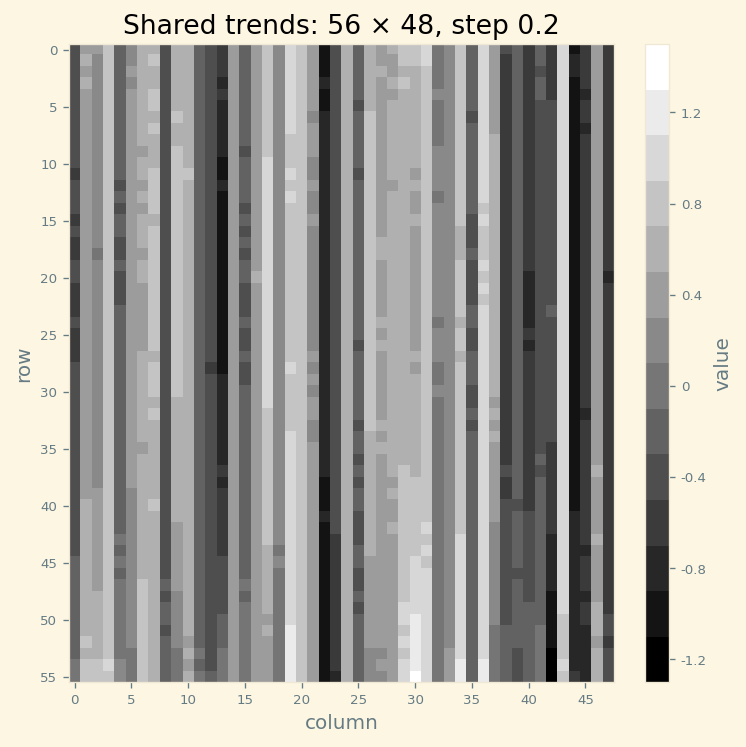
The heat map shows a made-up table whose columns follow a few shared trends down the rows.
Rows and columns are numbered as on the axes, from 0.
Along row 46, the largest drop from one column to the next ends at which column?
44
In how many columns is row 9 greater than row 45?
10
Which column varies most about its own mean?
13
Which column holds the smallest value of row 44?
22
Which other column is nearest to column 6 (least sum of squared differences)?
24
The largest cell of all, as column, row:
30, 55
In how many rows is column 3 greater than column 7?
32
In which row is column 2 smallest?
18
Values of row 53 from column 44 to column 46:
-0.8 -0.8 0.6
